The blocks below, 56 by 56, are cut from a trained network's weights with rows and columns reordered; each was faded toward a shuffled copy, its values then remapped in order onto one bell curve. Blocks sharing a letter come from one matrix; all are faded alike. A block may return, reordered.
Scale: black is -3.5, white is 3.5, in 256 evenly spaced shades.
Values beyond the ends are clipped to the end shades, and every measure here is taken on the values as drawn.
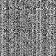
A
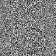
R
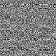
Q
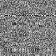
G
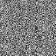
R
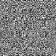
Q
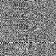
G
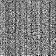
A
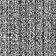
A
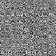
Q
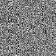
R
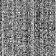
A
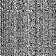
A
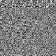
G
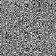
R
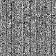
A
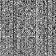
A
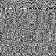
G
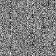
R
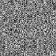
G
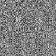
G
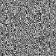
R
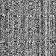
A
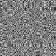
G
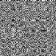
Q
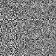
R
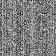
A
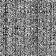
A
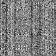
A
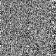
R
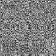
Q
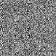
R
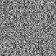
Q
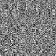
G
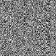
R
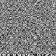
Q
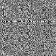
R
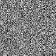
R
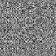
Q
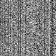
A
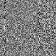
R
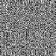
G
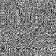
Q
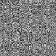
G
